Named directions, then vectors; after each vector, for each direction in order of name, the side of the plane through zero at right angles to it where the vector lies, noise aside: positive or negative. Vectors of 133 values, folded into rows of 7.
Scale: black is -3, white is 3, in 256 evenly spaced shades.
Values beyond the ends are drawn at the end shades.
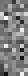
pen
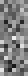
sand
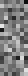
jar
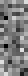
negative, negative, positive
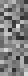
positive, negative, negative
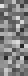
positive, negative, negative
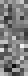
positive, negative, positive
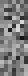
positive, negative, negative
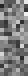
negative, positive, positive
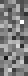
positive, negative, negative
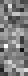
positive, positive, negative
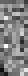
positive, positive, negative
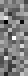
positive, positive, positive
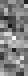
positive, negative, positive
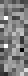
positive, positive, negative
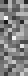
positive, positive, positive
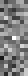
positive, positive, positive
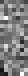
positive, positive, negative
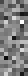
negative, negative, negative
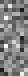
positive, positive, negative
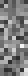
positive, positive, positive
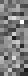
negative, negative, negative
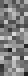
negative, positive, negative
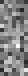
positive, positive, negative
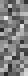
positive, positive, positive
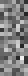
positive, negative, negative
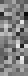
positive, negative, negative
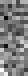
negative, negative, positive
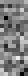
negative, negative, positive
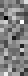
negative, negative, negative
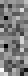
negative, negative, positive
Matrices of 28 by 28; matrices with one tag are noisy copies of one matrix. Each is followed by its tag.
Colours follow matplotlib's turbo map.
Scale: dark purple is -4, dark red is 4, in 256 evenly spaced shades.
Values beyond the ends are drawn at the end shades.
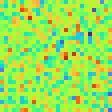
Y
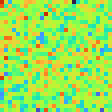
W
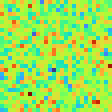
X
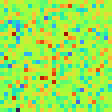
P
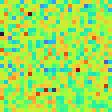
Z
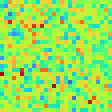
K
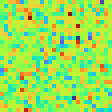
Y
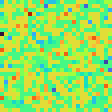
Z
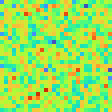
Z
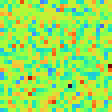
X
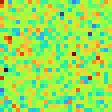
W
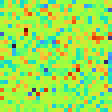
Z
